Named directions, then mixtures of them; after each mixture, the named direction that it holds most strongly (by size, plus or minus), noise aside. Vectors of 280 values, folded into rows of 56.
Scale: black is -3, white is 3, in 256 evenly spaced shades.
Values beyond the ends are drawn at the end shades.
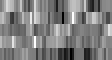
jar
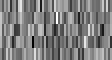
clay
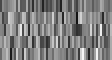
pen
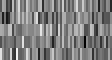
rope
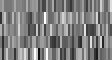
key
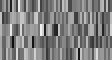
clay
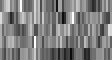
jar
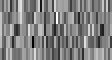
clay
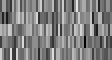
rope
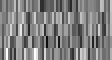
pen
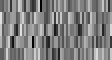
clay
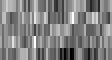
jar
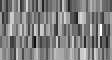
pen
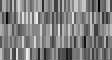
rope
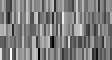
rope
